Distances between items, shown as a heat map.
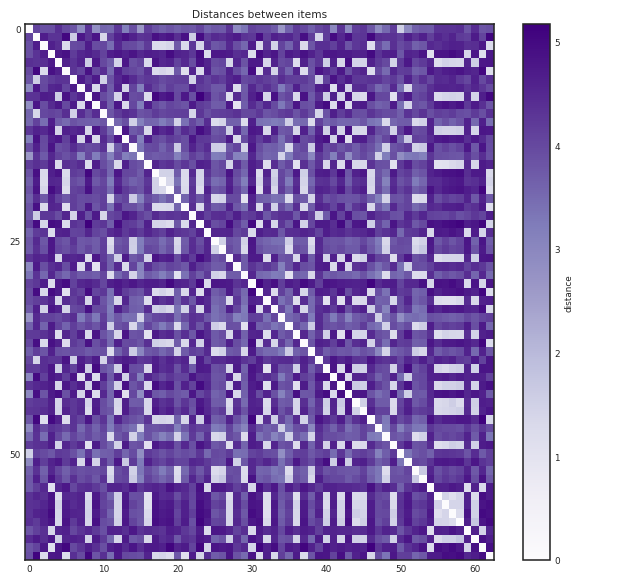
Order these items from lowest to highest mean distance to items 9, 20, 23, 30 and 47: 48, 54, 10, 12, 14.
48, 14, 54, 10, 12
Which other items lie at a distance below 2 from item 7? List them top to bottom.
9, 13, 28, 41, 43, 51
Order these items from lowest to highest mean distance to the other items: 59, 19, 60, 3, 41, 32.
32, 60, 19, 41, 59, 3
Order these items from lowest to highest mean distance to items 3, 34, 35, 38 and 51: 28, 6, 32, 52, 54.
52, 28, 54, 32, 6
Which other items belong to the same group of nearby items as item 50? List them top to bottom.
0
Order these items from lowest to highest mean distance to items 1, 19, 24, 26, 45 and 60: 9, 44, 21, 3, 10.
44, 10, 21, 3, 9
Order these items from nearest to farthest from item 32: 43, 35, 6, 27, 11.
27, 11, 35, 6, 43
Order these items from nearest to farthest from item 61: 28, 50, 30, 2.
30, 50, 28, 2
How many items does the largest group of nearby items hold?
17
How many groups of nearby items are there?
8
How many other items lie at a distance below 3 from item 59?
5
